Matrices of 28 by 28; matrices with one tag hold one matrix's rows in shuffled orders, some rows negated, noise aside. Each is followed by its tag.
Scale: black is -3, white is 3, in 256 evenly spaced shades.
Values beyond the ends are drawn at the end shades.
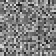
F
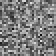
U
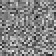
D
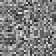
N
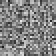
N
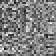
U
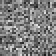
N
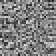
U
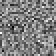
D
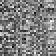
U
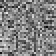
U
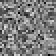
U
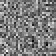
F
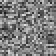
U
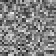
U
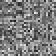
N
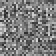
F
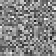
N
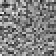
U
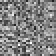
U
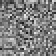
N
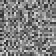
F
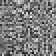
N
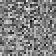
N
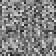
D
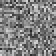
N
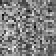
U
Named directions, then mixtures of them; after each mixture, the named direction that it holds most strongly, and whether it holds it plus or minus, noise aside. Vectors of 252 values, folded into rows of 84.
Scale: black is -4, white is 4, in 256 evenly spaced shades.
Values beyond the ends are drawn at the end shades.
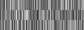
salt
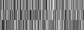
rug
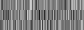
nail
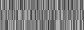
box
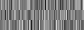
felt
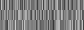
box, plus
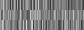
rug, minus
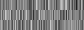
nail, minus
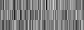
rug, plus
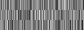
box, minus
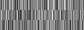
box, minus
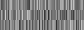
felt, minus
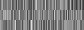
nail, minus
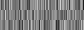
felt, minus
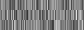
salt, minus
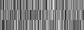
rug, plus
